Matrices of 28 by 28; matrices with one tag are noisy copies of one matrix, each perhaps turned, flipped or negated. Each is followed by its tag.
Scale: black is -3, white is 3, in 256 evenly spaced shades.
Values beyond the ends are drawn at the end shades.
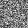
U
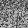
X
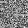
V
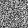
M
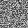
U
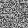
V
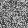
M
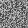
M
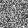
V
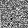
U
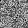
V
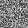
V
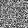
U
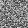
M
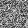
M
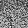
X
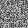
U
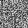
V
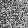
X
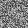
M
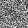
M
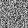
U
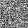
U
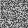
U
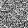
M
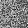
X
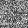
V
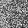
X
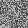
M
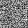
U
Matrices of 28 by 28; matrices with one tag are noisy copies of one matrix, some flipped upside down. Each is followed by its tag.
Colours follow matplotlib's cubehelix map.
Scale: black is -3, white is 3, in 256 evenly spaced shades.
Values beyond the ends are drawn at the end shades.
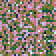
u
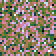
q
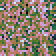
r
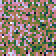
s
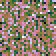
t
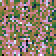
r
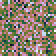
u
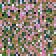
u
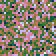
q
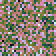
u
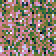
s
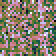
r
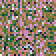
u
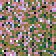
s
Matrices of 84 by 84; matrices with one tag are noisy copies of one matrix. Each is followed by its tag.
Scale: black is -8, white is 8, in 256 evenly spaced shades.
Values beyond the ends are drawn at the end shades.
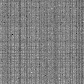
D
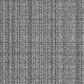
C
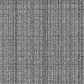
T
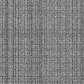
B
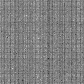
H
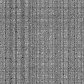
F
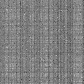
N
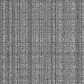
C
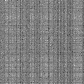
N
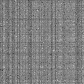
C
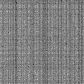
T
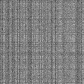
C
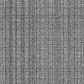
F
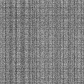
F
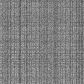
D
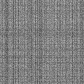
B
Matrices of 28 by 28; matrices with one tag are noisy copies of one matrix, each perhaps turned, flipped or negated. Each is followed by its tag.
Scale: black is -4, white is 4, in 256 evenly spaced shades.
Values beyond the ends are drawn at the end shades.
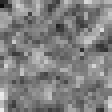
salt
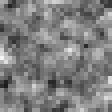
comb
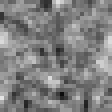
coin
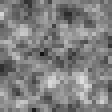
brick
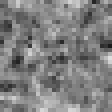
coin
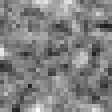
coin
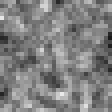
coin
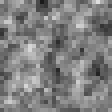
brick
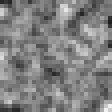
salt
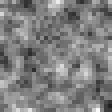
comb
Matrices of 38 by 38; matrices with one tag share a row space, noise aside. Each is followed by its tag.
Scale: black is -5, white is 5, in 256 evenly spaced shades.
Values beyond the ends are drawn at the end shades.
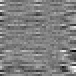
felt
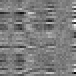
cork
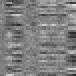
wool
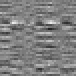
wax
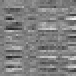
wool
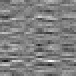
wax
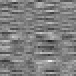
wax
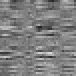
wax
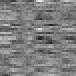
wax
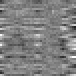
felt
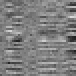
wool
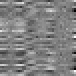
cork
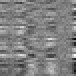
cork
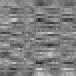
wax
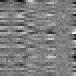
cork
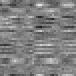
wax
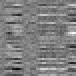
wool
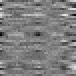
felt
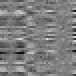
cork
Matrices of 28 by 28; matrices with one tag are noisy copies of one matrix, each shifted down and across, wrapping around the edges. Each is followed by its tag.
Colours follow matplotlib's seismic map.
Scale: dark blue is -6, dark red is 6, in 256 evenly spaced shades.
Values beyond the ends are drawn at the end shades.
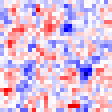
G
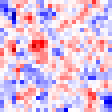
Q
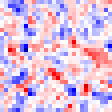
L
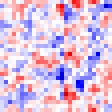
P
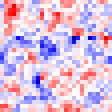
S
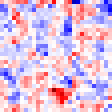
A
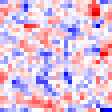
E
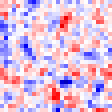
E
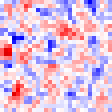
E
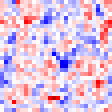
G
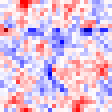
S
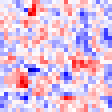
E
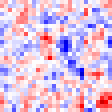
Q
